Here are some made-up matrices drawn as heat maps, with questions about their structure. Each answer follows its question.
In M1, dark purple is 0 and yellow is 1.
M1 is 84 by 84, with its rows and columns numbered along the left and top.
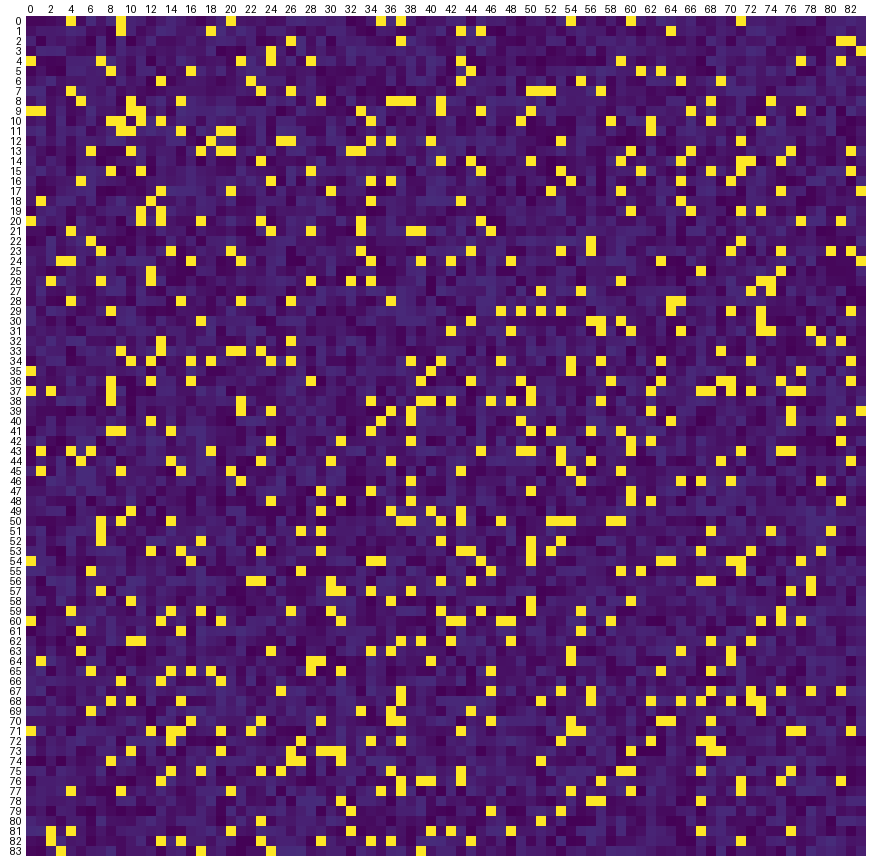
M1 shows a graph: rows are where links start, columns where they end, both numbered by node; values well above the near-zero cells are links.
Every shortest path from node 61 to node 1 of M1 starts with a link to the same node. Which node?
node 15
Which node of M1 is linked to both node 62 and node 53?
node 72
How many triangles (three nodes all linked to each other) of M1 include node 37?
7
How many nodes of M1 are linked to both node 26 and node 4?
3
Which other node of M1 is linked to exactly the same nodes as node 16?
node 63
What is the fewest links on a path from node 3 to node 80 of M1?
5
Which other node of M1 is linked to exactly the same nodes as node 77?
node 0
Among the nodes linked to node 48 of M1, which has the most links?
node 60
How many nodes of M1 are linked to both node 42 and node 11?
1
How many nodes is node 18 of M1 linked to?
5
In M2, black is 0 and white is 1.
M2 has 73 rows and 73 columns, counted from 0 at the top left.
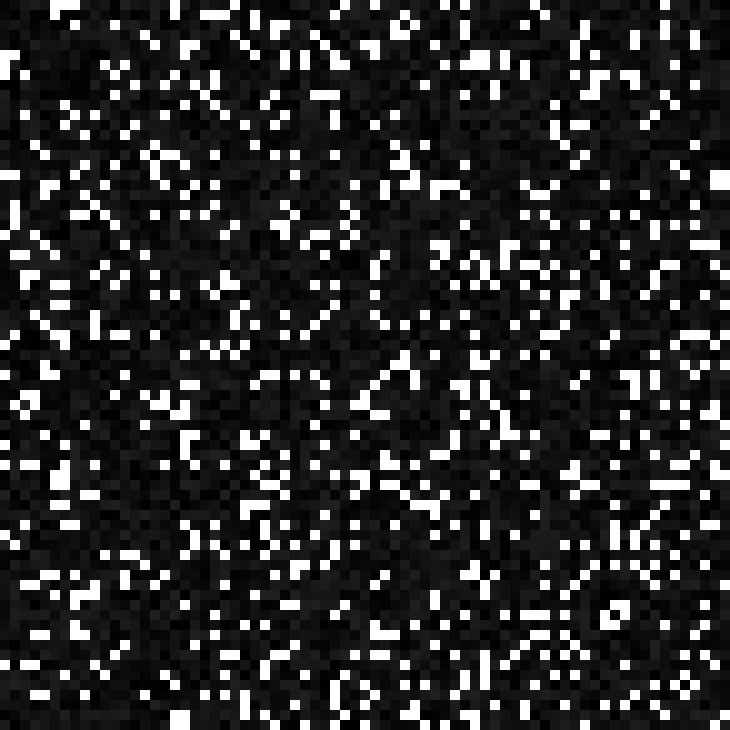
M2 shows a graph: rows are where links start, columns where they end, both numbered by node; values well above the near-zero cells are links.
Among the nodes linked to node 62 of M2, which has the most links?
node 37
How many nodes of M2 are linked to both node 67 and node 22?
3
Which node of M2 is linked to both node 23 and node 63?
node 3
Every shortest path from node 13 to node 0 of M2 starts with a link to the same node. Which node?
node 12
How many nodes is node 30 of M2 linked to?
7
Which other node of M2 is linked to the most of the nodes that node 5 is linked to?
node 6
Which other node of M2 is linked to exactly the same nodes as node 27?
node 58
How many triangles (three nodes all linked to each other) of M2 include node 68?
8
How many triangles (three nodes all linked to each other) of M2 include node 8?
2
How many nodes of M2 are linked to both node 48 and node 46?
6
